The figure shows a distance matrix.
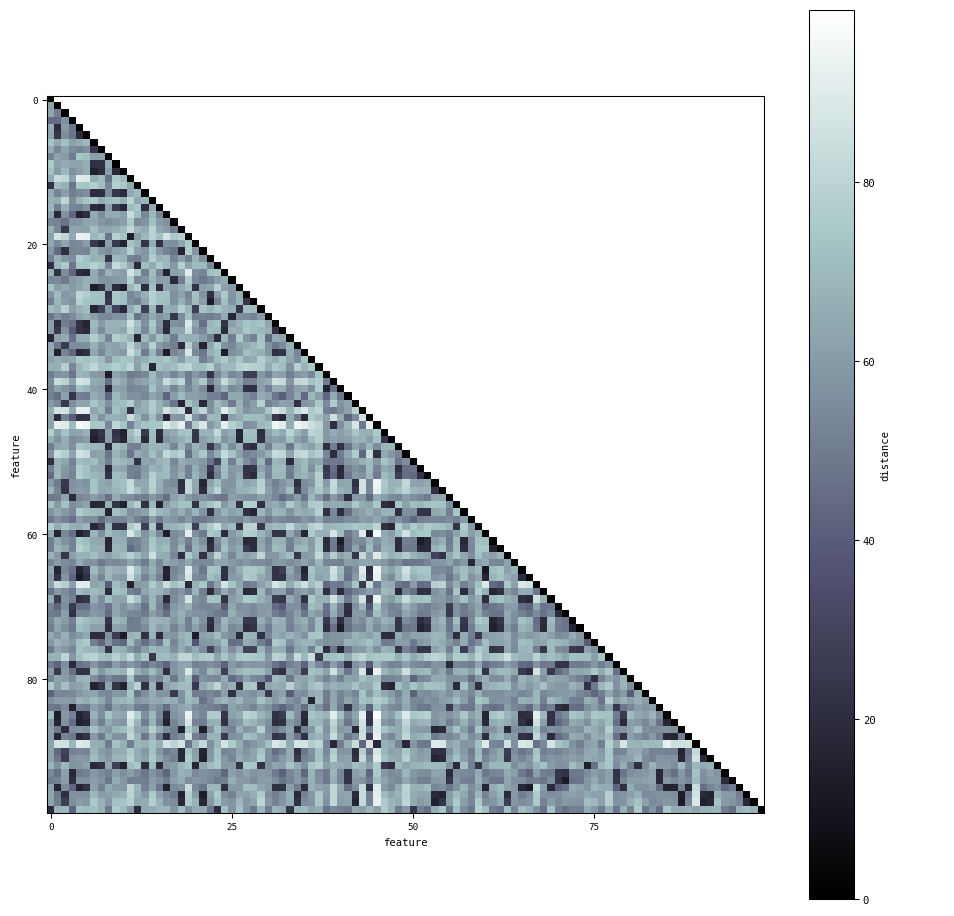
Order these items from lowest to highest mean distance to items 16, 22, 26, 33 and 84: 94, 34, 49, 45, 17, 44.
94, 44, 17, 34, 49, 45
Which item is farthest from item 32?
45
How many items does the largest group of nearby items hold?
18
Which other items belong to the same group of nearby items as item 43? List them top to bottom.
11, 19, 67
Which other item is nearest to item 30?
25
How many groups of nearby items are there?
13
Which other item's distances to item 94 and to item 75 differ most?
71
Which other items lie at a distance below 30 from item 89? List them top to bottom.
39, 45, 49
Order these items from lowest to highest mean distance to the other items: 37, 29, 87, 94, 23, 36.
94, 87, 29, 23, 36, 37
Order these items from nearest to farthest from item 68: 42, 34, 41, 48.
48, 41, 42, 34
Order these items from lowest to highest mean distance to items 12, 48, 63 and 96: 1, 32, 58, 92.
58, 1, 32, 92
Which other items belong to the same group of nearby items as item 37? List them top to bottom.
14, 77
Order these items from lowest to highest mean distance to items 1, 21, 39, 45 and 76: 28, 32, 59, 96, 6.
28, 96, 32, 6, 59
